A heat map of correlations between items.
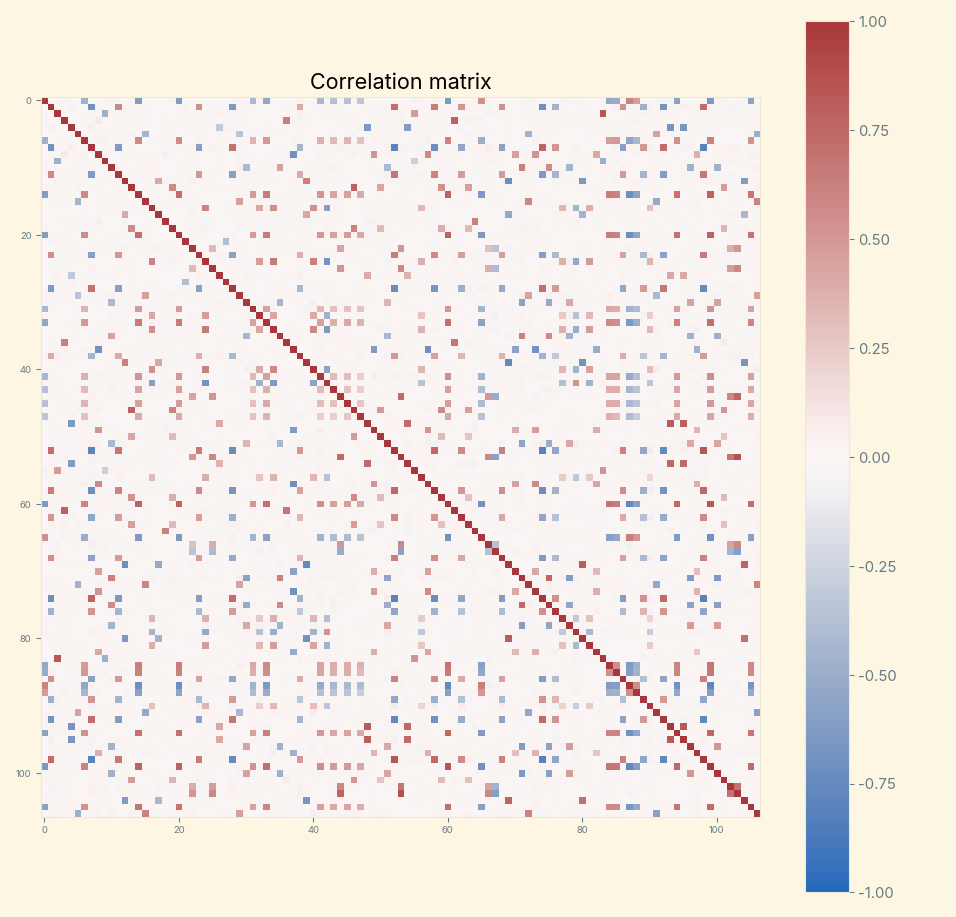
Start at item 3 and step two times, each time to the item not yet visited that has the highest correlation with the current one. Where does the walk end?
36
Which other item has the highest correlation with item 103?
53
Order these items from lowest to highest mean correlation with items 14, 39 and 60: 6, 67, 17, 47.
67, 17, 47, 6
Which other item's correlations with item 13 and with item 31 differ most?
46
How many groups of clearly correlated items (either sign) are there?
14
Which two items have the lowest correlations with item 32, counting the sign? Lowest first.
42, 79
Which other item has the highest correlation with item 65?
87
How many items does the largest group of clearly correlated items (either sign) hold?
19
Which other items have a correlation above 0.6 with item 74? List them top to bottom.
7, 28, 92
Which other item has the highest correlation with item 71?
75
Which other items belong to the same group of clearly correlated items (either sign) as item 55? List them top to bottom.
2, 9, 83
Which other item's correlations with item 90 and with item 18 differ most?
64
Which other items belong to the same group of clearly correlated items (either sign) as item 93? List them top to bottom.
4, 26, 48, 54, 95
